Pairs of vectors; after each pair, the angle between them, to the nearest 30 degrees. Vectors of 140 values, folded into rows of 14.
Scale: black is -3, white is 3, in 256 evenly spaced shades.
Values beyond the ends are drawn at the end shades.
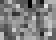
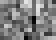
120 degrees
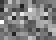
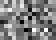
120 degrees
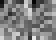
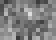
60 degrees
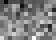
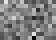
120 degrees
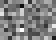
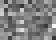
30 degrees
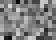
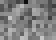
90 degrees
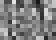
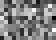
60 degrees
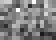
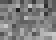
150 degrees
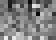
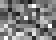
60 degrees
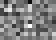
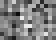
60 degrees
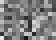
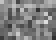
90 degrees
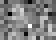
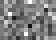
150 degrees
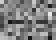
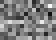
150 degrees
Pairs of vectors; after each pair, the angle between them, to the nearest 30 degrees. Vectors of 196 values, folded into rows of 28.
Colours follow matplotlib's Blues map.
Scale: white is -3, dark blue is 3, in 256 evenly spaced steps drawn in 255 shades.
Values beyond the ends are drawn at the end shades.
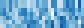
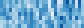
30 degrees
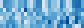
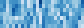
90 degrees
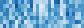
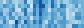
150 degrees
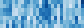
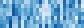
150 degrees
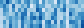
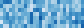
60 degrees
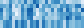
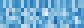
90 degrees
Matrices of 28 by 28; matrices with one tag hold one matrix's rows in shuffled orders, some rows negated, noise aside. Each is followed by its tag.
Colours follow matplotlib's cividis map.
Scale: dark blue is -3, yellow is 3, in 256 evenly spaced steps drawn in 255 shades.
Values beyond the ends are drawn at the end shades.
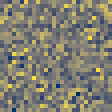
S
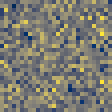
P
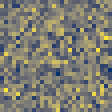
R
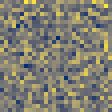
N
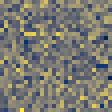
N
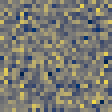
N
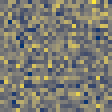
N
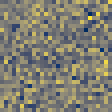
N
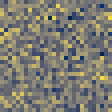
P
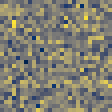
S
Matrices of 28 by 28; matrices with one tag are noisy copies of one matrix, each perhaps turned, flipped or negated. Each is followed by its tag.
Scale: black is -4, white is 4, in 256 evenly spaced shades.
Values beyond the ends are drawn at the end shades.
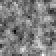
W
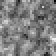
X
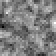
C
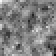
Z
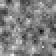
W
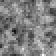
W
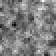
W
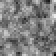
X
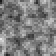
X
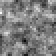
W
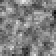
C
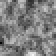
C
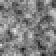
W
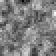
C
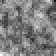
Z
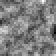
C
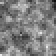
Z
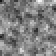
X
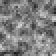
X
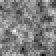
W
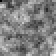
Z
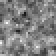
W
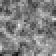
X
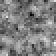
W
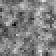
W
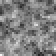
X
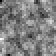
X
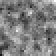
Z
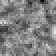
C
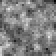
Z
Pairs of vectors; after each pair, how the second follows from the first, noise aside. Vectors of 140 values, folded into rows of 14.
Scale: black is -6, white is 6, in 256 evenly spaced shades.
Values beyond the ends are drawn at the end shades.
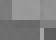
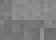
shrunk.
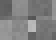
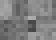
negated.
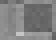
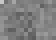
wrapped around, partly zeroed.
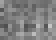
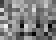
negated, scaled up.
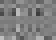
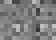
reversed, negated.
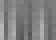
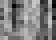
reversed, negated, scaled up.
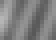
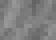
wrapped around, negated, shrunk.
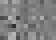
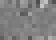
reversed, partly zeroed.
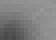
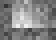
wrapped around, negated, scaled up.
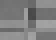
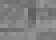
shrunk.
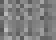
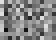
negated, scaled up.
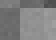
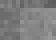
shrunk.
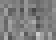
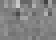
reversed, partly zeroed.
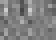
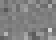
reversed, partly zeroed.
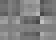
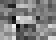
reversed, negated, scaled up.
